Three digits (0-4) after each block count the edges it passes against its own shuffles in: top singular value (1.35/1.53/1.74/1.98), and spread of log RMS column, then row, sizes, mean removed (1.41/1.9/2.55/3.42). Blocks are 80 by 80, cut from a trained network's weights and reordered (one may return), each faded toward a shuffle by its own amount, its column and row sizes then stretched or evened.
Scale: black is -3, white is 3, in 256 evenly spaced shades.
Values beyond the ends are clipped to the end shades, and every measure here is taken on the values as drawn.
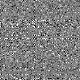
3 1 3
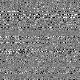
0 0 4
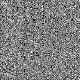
1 1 1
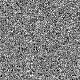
0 0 1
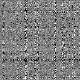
2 4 2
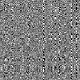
4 3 2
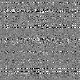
2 2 4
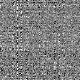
1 3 2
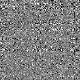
1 3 3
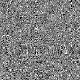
3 2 1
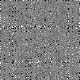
1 3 2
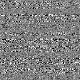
1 0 4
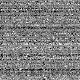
4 0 3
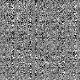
0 4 1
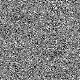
0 1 1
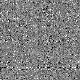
0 1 2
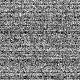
4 1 0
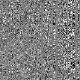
3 4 2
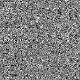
1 2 2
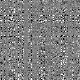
0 4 3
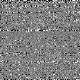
0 2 4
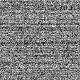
4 2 0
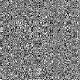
4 3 1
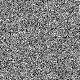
0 0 0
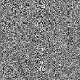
2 3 0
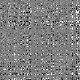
1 4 4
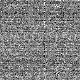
3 2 0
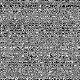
3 2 4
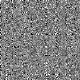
2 3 2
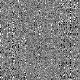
3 3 0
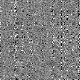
4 3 2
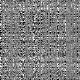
4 4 0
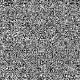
0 2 2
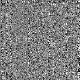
0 3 0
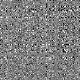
1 3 3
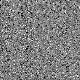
1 1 0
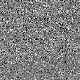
1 1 2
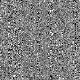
1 3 1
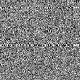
4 0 2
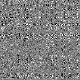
2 3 3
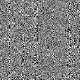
2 3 1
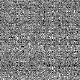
2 3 1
